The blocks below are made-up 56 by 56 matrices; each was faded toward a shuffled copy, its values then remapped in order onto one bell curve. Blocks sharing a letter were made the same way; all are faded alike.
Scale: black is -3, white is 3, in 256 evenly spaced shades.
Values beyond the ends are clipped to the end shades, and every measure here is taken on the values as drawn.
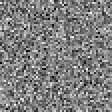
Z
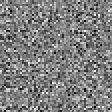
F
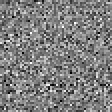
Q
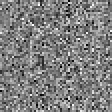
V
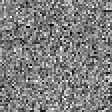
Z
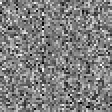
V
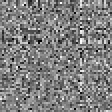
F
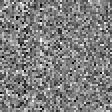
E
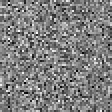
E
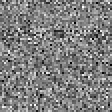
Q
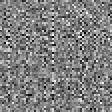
F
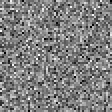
V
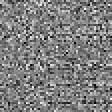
F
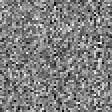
E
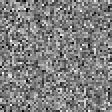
E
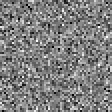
Z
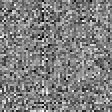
F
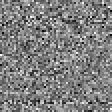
Q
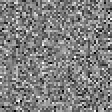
E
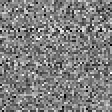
Q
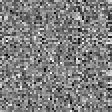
F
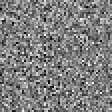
E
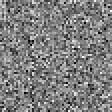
V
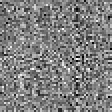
F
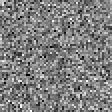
Z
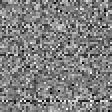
Q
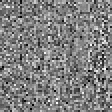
E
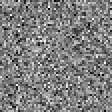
Z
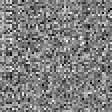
F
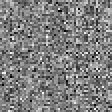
F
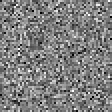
E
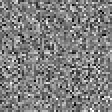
F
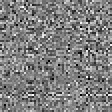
F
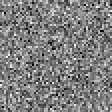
Z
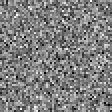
Z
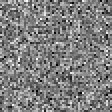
E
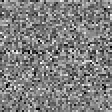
Q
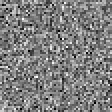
Z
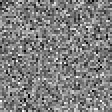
Z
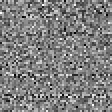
Q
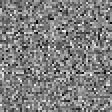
Q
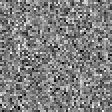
Z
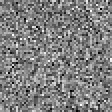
V
